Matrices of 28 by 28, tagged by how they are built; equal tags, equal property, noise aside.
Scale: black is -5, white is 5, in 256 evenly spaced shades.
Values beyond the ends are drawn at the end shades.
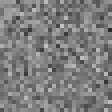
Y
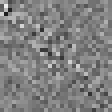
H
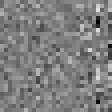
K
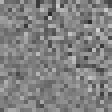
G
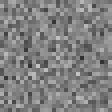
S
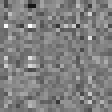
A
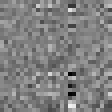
A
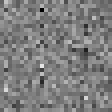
K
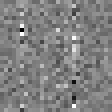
K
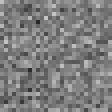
S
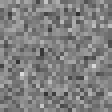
Y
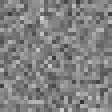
Y
